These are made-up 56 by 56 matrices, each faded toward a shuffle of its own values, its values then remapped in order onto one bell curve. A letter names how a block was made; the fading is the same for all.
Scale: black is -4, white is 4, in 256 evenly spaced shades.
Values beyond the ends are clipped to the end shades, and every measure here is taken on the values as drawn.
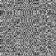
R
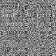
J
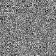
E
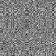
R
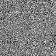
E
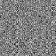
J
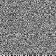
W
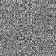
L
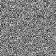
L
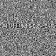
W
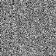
E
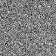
E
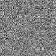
L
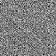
L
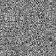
L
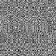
R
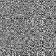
J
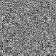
L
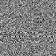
W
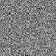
J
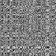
R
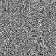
L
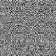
J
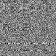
W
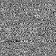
W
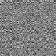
R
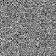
L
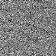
E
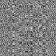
R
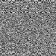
W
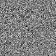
E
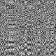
R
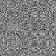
R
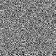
W
